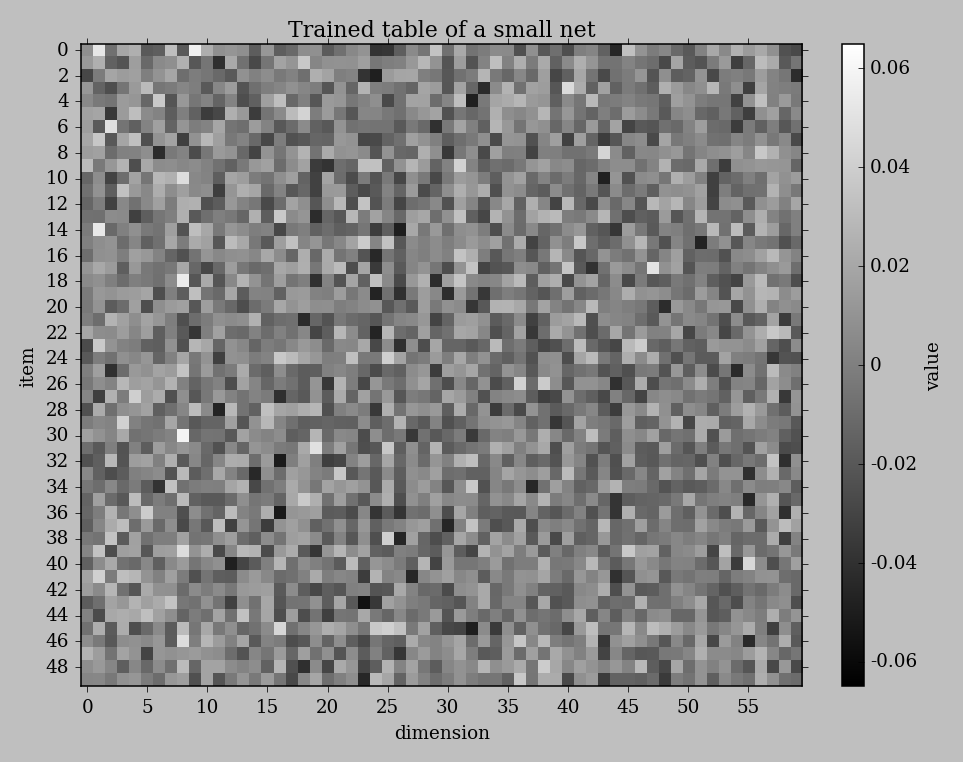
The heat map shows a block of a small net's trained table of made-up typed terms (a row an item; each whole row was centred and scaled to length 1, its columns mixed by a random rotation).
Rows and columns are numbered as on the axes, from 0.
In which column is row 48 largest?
38
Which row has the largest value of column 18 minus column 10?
5
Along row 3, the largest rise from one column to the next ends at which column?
40
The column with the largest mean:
31
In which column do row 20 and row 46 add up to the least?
48
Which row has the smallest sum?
36
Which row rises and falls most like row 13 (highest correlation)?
18
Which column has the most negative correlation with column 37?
32
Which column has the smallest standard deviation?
50
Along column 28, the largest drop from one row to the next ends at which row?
23
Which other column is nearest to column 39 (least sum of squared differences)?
22
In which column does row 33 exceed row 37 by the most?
8
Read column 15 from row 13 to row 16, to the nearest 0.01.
-0.02 0 -0.02 0.02
